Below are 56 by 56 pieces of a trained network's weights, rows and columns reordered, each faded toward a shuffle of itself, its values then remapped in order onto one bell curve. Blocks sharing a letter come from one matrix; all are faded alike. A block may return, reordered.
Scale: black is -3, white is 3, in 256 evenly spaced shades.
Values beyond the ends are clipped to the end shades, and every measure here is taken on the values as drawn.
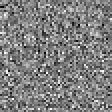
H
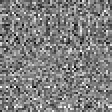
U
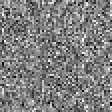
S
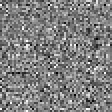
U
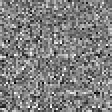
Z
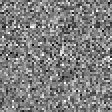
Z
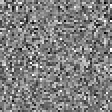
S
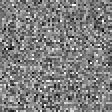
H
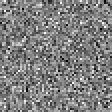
H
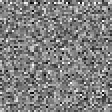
U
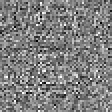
U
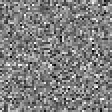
Z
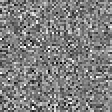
S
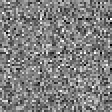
U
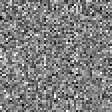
S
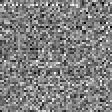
U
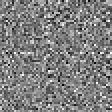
U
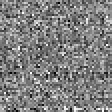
U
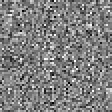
S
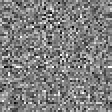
U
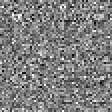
U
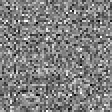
U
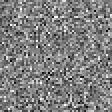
H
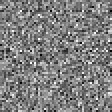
Z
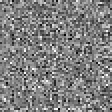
Z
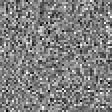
S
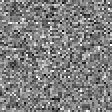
H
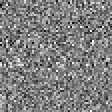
S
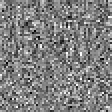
S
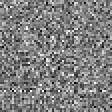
U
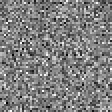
H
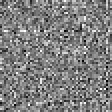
U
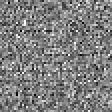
H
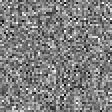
H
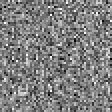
S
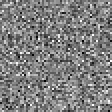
H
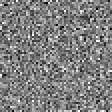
H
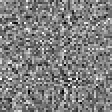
U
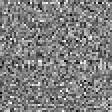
U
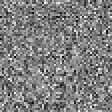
H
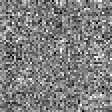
S
